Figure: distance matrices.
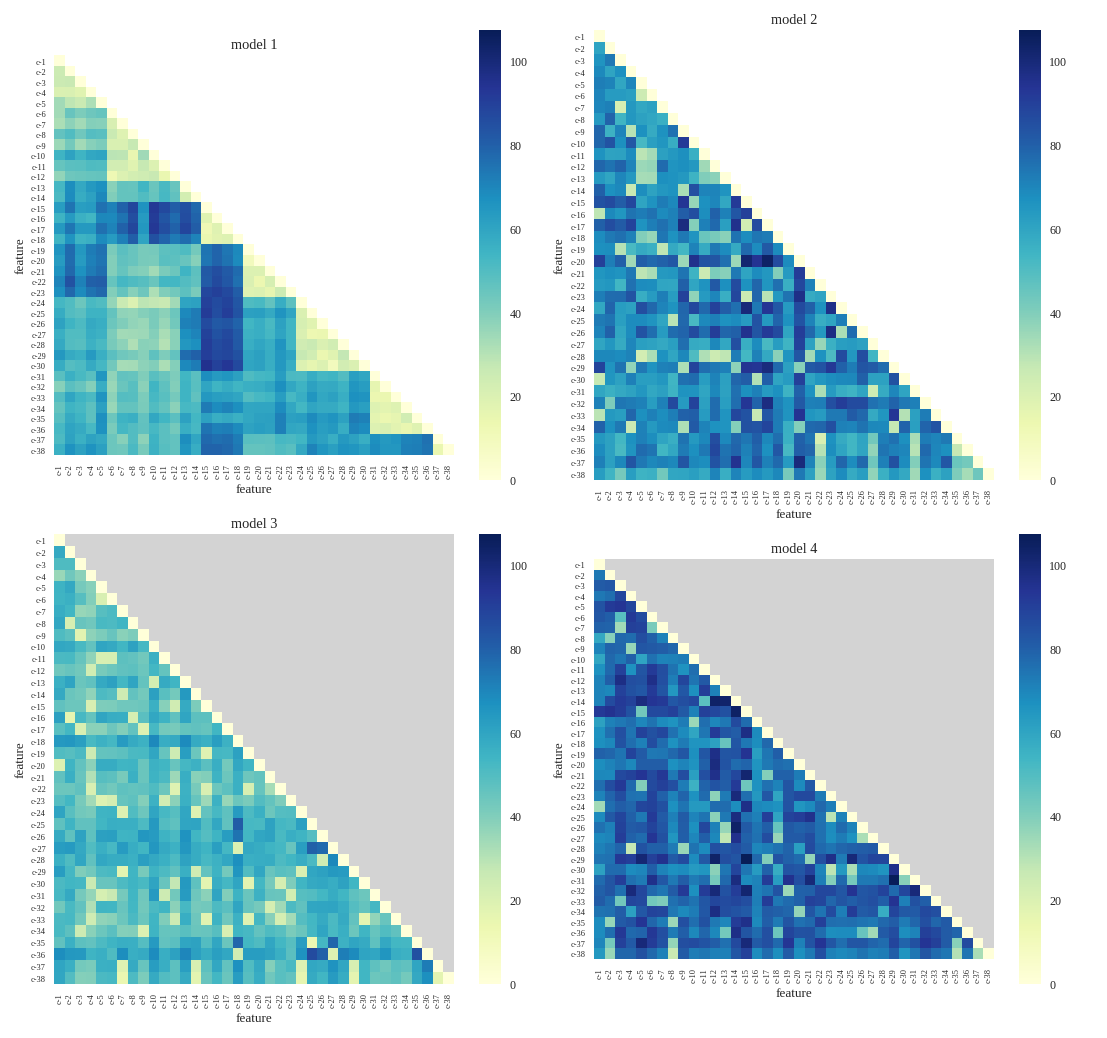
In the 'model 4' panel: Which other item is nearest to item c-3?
c-7
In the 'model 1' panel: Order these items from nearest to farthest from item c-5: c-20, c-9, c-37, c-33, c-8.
c-9, c-8, c-37, c-33, c-20
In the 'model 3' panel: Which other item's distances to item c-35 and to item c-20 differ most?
c-25
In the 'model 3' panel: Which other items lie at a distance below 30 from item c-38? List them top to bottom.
c-7, c-14, c-24, c-29, c-37
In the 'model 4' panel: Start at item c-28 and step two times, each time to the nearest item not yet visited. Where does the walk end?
c-9
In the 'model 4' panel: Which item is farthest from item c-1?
c-15
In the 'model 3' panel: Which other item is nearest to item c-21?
c-32
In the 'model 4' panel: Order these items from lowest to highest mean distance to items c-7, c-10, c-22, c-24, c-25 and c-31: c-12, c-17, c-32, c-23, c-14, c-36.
c-23, c-12, c-36, c-17, c-32, c-14
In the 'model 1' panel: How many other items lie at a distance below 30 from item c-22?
4
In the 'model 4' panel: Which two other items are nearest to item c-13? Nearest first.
c-27, c-26
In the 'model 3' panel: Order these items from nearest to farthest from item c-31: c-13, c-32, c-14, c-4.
c-4, c-14, c-32, c-13
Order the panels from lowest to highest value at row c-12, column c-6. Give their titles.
model 1, model 2, model 3, model 4
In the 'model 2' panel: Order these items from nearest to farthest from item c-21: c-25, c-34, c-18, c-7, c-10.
c-18, c-10, c-7, c-25, c-34
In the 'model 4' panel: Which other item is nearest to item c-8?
c-38
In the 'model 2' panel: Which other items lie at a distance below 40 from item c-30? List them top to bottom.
c-1, c-16, c-33
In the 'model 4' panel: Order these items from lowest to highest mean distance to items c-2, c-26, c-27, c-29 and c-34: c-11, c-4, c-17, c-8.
c-8, c-17, c-4, c-11
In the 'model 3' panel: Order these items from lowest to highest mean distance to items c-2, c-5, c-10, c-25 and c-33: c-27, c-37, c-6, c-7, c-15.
c-15, c-6, c-7, c-37, c-27
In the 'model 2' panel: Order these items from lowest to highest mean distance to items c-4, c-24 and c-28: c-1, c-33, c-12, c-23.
c-12, c-1, c-33, c-23
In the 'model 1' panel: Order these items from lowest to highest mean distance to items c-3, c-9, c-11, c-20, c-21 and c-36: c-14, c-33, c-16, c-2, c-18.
c-33, c-14, c-2, c-18, c-16
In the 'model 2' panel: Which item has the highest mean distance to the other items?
c-20
